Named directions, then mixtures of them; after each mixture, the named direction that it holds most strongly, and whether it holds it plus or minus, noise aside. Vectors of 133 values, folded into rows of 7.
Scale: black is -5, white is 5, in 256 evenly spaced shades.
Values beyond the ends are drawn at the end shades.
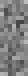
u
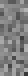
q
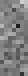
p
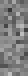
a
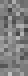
a, plus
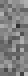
q, minus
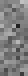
p, plus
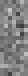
a, minus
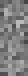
u, minus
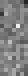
p, minus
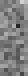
p, plus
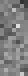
p, minus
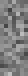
a, plus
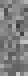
u, plus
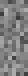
q, plus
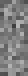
u, minus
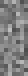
q, minus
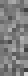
q, minus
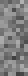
p, plus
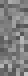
q, minus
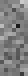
p, plus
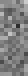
p, plus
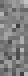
p, plus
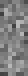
u, minus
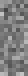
u, plus
